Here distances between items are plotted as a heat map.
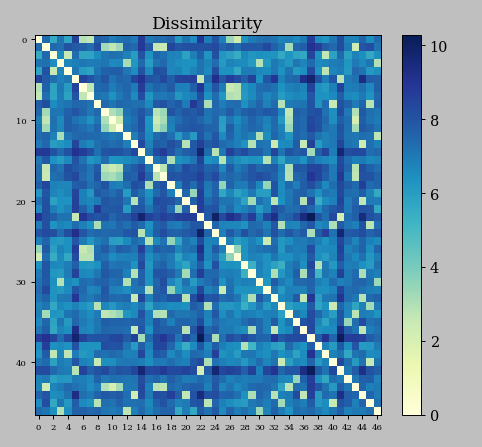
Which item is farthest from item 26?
22
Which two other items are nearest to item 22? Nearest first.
41, 5
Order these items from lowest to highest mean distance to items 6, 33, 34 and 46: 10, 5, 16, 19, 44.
10, 16, 19, 44, 5
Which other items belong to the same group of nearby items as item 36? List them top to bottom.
13, 20, 29, 32, 44
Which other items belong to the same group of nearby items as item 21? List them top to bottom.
19
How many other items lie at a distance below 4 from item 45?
4
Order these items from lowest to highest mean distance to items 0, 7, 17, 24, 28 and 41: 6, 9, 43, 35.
6, 43, 9, 35
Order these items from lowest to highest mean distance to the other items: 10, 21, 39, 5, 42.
10, 39, 42, 21, 5
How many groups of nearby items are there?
12
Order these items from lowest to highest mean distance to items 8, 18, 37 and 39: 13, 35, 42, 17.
35, 42, 13, 17
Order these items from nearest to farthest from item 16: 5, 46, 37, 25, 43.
43, 25, 46, 5, 37
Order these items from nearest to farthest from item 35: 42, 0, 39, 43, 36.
42, 39, 0, 43, 36
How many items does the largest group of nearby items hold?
8
